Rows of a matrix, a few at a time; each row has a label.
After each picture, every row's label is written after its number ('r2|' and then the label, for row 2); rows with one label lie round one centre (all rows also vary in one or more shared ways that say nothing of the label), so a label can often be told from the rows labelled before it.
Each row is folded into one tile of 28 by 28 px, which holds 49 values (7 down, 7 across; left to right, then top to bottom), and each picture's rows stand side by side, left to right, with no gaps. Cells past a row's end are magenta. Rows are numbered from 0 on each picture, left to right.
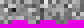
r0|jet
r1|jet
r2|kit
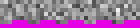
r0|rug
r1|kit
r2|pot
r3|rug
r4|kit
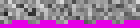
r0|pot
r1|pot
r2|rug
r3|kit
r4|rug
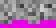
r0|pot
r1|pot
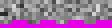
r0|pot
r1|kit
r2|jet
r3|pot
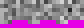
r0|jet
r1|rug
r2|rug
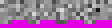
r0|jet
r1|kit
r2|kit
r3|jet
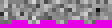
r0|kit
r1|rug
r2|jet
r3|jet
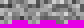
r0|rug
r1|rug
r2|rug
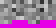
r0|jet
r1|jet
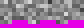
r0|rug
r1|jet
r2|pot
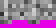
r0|kit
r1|kit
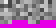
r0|rug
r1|jet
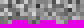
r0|rug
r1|kit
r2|jet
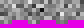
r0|pot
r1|jet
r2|kit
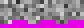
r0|rug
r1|jet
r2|kit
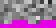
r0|rug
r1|jet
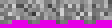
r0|pot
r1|pot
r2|kit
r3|kit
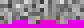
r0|rug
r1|jet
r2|rug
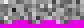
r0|rug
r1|kit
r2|jet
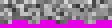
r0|rug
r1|rug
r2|pot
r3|rug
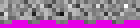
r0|kit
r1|pot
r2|pot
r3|kit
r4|pot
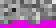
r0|jet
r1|rug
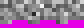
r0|rug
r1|pot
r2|rug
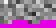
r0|rug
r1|pot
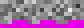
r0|rug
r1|rug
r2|pot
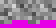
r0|pot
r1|pot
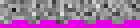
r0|jet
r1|kit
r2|kit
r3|pot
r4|pot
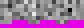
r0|rug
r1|kit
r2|jet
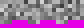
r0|kit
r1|rug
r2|jet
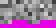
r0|rug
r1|kit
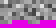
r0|rug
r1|pot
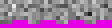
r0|pot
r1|jet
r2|rug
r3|pot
